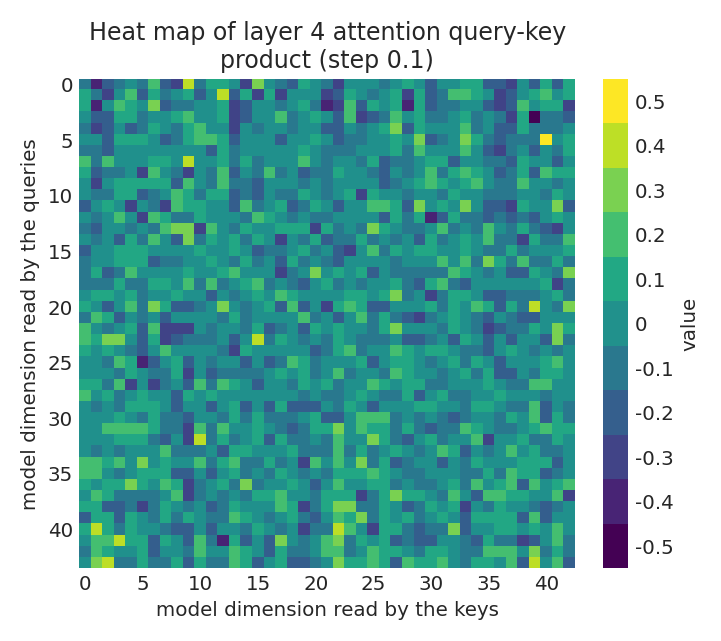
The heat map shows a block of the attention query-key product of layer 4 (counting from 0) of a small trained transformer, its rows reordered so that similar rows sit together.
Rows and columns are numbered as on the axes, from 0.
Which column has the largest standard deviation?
9
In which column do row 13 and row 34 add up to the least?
41
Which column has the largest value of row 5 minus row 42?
40
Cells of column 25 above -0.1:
27
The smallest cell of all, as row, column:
3, 39
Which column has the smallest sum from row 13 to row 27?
5
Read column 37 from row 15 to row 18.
0.1 -0.1 -0.2 0
